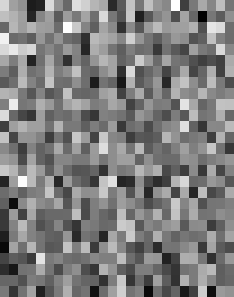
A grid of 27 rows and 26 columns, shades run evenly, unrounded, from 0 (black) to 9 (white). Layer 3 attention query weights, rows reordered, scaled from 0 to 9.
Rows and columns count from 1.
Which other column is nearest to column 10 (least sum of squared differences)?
19
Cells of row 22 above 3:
23
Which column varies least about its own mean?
7
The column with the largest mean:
12
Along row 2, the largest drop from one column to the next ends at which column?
16
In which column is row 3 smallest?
14
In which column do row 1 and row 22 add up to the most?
15
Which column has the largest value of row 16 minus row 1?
4
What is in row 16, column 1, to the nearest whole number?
7
